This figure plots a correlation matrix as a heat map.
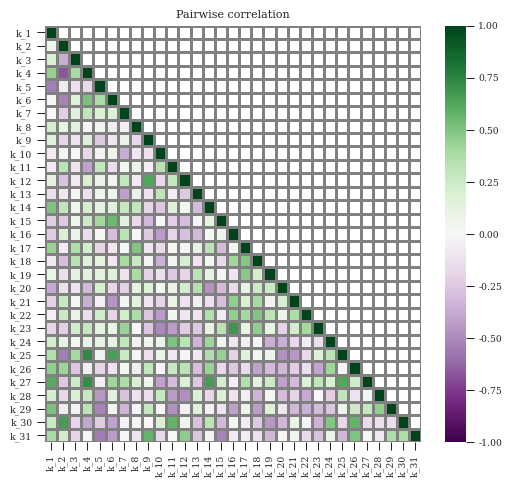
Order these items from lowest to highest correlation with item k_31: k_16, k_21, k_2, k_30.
k_16, k_21, k_2, k_30
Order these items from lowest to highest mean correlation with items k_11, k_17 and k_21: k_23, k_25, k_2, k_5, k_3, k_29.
k_29, k_25, k_23, k_5, k_3, k_2
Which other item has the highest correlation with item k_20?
k_13
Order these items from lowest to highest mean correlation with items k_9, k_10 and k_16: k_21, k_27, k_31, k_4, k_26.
k_27, k_4, k_26, k_21, k_31
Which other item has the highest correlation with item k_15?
k_6
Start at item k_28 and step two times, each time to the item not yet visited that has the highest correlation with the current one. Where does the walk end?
k_1
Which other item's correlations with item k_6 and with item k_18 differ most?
k_21
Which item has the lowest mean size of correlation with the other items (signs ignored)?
k_8
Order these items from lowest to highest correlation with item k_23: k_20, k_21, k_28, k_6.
k_20, k_28, k_6, k_21
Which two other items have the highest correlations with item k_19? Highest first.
k_17, k_8
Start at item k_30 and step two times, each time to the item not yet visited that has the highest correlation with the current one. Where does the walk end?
k_26
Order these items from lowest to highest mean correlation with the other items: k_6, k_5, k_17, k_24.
k_5, k_6, k_24, k_17
